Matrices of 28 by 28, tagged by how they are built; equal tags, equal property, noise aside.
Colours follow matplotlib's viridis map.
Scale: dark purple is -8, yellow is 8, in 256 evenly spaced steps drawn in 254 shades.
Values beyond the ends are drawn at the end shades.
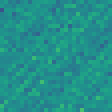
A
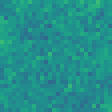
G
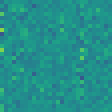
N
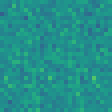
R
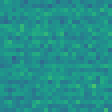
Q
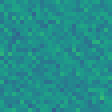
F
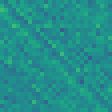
F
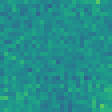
G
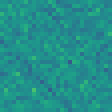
F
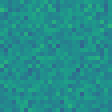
R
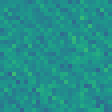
F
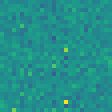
N
